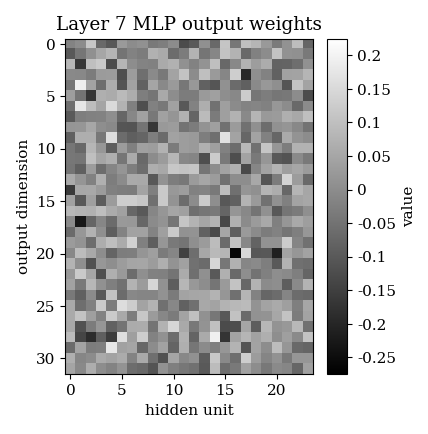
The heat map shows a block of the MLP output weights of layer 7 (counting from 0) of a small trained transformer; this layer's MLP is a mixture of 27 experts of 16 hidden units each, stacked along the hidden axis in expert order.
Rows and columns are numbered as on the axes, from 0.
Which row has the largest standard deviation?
28
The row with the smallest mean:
8
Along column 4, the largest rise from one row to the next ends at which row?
29
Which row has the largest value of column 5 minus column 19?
15
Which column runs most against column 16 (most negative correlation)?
17
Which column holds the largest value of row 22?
1
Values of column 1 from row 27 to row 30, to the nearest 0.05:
-0.1 -0.15 0.05 0
